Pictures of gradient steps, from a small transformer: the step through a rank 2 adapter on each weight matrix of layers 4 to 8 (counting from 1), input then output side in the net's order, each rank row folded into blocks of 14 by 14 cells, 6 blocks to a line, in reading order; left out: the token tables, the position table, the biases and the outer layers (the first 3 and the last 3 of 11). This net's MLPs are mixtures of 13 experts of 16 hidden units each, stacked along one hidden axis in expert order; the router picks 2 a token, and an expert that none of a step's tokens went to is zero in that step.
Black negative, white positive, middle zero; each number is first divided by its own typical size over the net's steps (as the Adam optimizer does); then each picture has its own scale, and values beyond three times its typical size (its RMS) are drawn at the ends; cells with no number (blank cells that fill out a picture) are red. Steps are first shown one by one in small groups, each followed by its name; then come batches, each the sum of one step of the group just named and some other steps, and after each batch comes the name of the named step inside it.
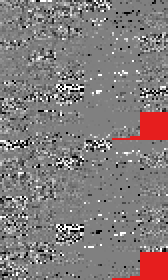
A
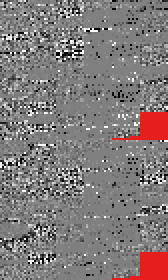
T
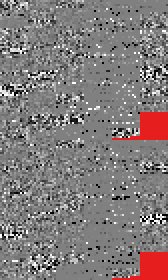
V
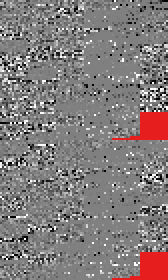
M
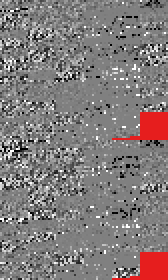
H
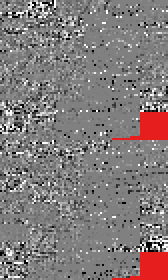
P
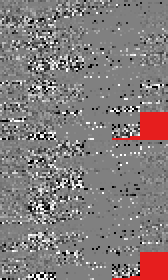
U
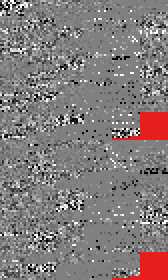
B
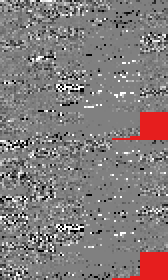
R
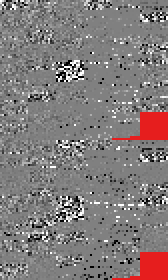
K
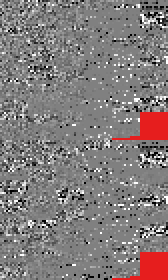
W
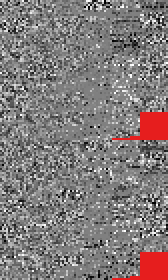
W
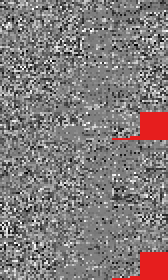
V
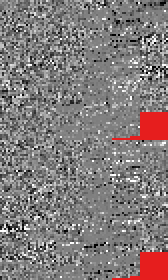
M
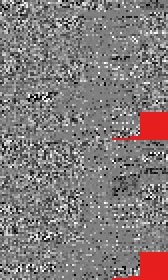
B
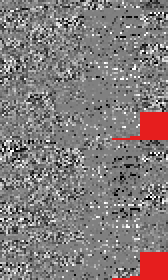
H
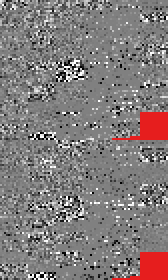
K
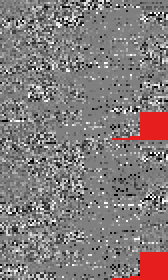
U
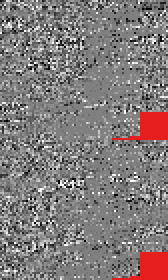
U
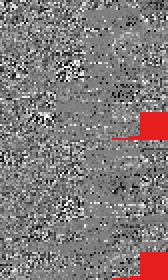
K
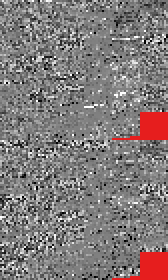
R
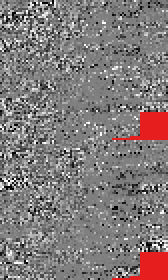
P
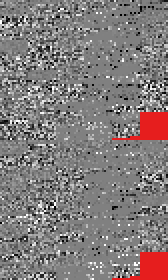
M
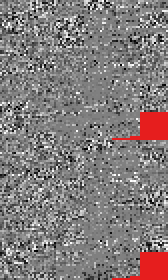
P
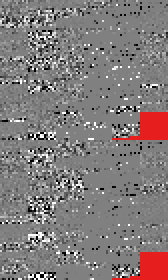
U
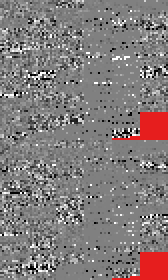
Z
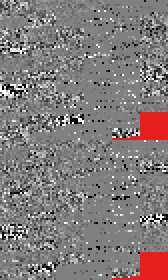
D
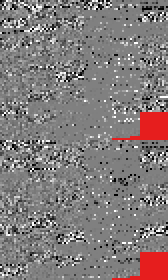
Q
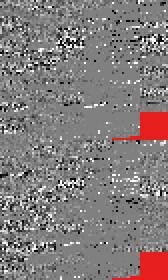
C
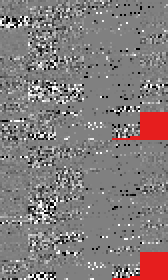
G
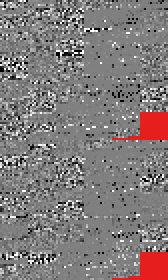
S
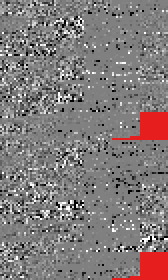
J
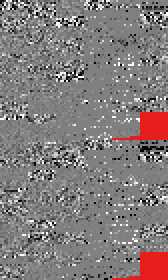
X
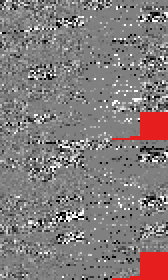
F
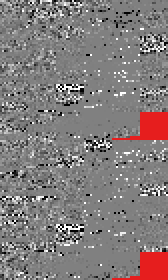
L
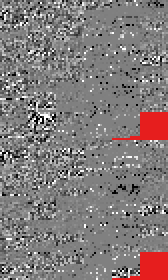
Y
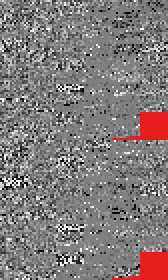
L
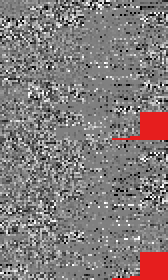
G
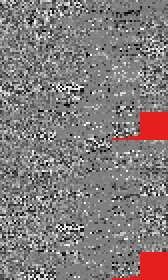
L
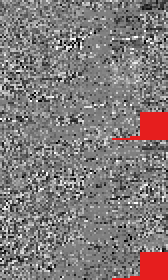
D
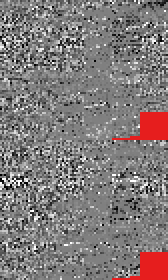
C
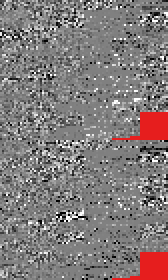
F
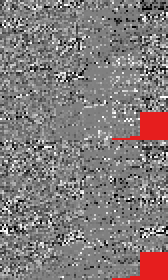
Q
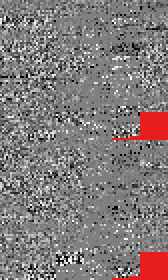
Z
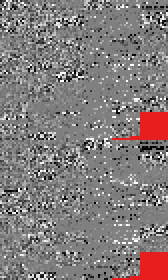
X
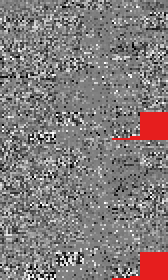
Z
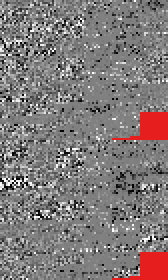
J
